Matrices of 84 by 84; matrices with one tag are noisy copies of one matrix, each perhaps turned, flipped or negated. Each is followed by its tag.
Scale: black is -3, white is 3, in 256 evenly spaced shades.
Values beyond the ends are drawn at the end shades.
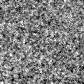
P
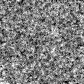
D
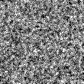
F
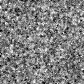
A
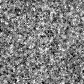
A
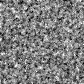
F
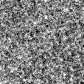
P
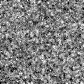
P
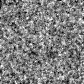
D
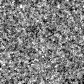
D
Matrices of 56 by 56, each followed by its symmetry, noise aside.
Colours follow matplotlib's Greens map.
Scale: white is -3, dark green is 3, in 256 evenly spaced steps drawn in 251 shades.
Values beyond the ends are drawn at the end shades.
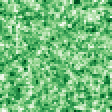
antisymmetric.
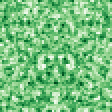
mirrored left to right.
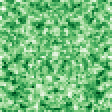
mirrored left to right.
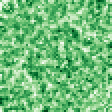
symmetric.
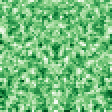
mirrored left to right.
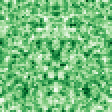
mirrored left to right.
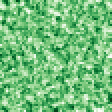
antisymmetric.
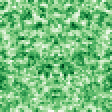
mirrored left to right.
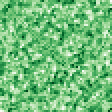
symmetric.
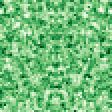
mirrored left to right.
